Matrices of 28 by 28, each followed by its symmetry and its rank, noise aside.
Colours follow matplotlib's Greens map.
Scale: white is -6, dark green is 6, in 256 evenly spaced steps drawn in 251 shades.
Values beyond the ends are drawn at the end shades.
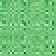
no symmetry, rank two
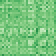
symmetric, rank three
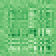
no symmetry, rank two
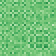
symmetric, rank two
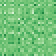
symmetric, rank two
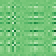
no symmetry, rank one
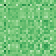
symmetric, rank two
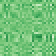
no symmetry, rank two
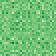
symmetric, rank two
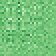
no symmetry, rank three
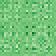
symmetric, rank three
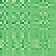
no symmetry, rank two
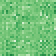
symmetric, rank three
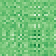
no symmetry, rank two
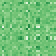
symmetric, rank two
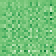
no symmetry, rank three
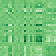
symmetric, rank one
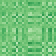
symmetric, rank one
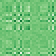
symmetric, rank one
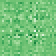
antisymmetric, rank two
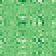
no symmetry, rank two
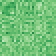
symmetric, rank three
